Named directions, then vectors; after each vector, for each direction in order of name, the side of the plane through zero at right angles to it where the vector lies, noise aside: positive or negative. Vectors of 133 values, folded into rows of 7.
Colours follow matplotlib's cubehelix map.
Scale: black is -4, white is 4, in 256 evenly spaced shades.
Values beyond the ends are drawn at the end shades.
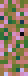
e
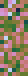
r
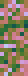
positive, positive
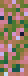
positive, positive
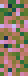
positive, negative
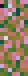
negative, positive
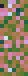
negative, positive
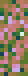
negative, negative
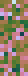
positive, positive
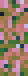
negative, negative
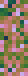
positive, negative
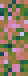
negative, negative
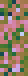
negative, negative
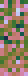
positive, negative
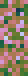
negative, positive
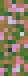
negative, negative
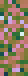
negative, negative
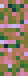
positive, negative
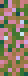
negative, positive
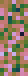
positive, positive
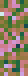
positive, positive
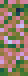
negative, positive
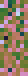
positive, negative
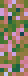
positive, positive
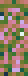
negative, negative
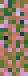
positive, negative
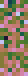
positive, negative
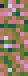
negative, positive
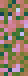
negative, negative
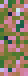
positive, negative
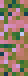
negative, negative
